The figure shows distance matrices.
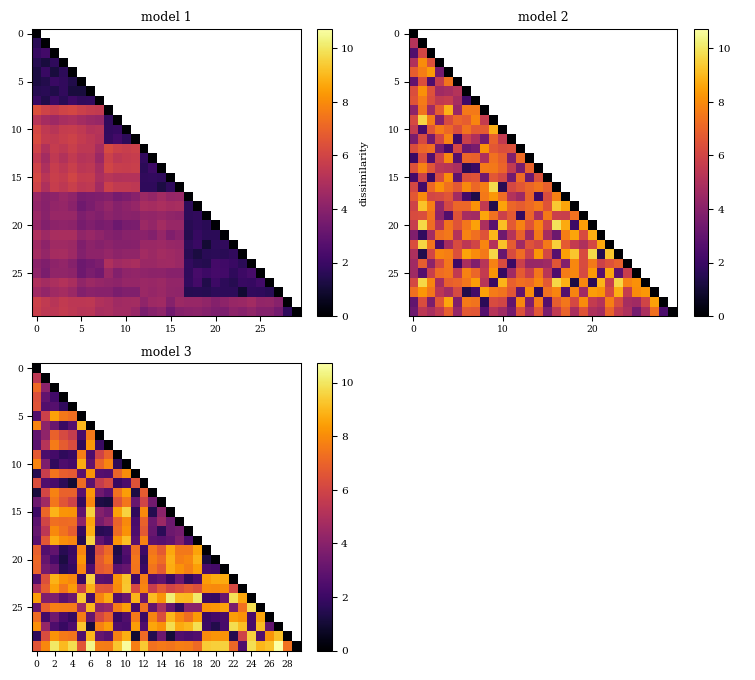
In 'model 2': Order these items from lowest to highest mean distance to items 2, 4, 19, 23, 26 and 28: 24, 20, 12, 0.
0, 12, 24, 20
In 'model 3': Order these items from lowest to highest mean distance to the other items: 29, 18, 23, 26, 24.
26, 18, 24, 23, 29
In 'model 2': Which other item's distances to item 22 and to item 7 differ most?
17
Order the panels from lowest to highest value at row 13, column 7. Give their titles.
model 3, model 1, model 2
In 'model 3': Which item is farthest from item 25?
24
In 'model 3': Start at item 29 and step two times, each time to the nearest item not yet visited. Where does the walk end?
0
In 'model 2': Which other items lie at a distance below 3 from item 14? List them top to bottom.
6, 7, 17, 27
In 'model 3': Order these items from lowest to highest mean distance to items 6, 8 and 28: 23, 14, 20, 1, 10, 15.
14, 15, 1, 20, 10, 23
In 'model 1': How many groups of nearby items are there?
5
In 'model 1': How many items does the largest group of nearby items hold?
11
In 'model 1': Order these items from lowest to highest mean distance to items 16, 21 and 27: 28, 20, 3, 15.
20, 15, 28, 3
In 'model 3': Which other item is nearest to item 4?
12
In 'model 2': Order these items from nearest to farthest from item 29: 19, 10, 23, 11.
11, 10, 23, 19
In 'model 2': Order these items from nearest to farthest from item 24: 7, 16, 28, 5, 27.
5, 7, 28, 27, 16
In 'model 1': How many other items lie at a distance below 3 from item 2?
7
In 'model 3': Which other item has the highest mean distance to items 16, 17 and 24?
29
